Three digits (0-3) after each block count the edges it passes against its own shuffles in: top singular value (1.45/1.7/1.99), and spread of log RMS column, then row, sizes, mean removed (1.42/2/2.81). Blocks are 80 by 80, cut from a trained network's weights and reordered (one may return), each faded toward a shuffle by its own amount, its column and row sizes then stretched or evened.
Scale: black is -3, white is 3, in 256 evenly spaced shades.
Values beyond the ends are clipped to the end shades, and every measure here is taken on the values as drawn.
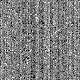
3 1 1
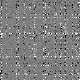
1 3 3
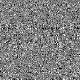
1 1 2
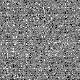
0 1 1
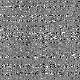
0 1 3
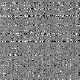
1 1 3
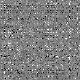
1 2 2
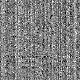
3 1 1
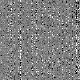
1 3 0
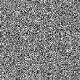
2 1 1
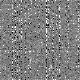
1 3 0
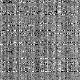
3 0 3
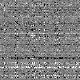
3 2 3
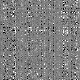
1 3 2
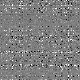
1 2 3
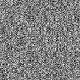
2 0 1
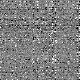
1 2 2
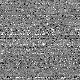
1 0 2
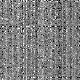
3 2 2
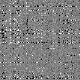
1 2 3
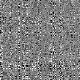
2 3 2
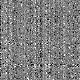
2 2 1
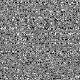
1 0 3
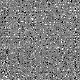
0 2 1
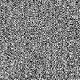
2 1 0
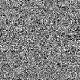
1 0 1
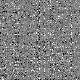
0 2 1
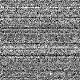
3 0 2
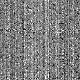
3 1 1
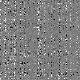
0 3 2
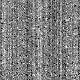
3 1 1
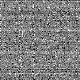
2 2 0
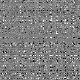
1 2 3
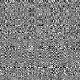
3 2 3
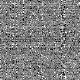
1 2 0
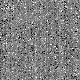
0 1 0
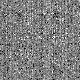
1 1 1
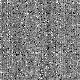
1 0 1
